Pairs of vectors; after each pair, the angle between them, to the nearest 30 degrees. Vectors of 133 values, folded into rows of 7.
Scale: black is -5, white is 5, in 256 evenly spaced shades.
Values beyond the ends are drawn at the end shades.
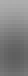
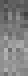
150 degrees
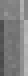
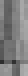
60 degrees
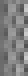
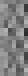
150 degrees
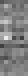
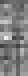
30 degrees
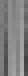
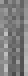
150 degrees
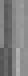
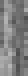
150 degrees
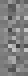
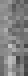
60 degrees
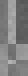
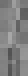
60 degrees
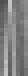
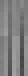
60 degrees
